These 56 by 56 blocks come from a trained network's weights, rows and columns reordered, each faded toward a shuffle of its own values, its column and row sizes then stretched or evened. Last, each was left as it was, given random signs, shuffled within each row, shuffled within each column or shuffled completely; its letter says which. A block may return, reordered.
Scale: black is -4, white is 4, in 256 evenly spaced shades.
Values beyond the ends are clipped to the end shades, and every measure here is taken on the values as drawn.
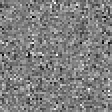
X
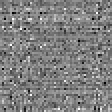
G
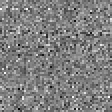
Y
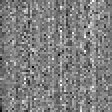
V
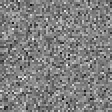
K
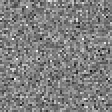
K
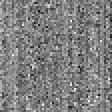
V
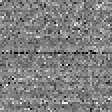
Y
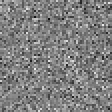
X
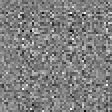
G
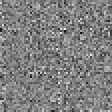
X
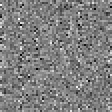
V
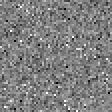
K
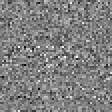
Y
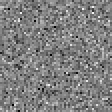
K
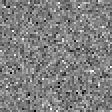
K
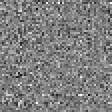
X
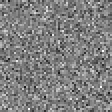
K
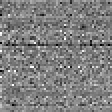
G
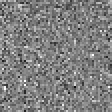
V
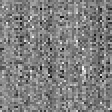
G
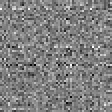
G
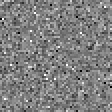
K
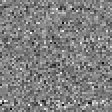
Y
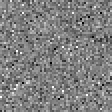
K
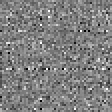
X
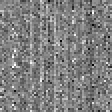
V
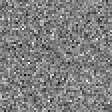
K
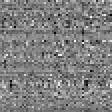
G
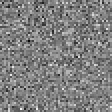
Y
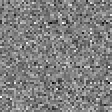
Y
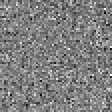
K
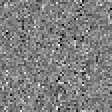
V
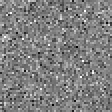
K
